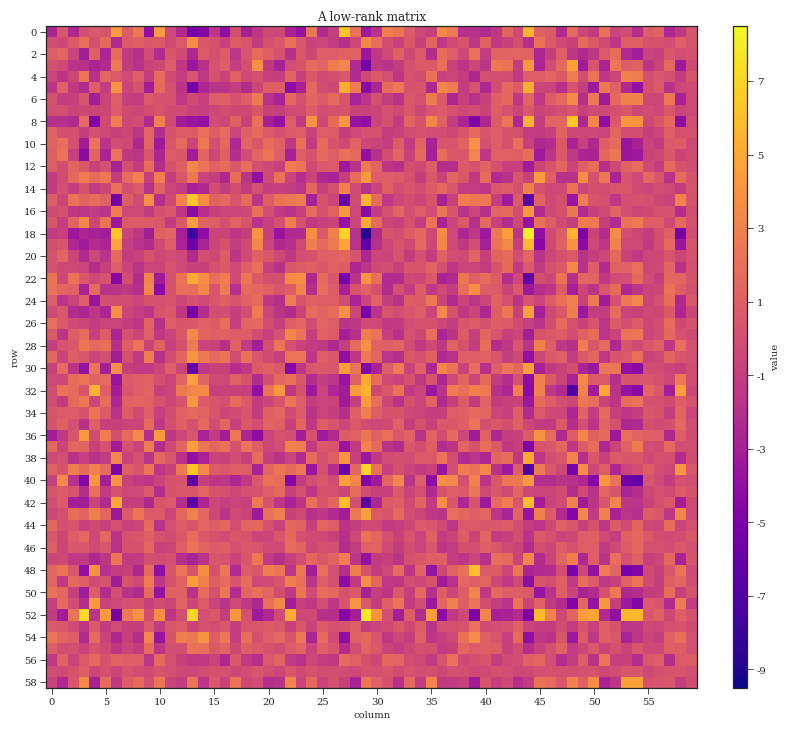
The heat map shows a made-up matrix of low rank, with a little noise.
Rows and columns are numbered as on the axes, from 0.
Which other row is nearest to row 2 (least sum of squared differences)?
11
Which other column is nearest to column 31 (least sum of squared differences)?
56
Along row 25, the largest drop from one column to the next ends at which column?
45
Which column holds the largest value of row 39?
29
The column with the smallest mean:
10
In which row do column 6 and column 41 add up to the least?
52
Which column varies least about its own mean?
59
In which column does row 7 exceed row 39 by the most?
44
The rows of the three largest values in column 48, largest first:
8, 18, 3
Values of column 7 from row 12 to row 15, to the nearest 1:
0 2 0 1
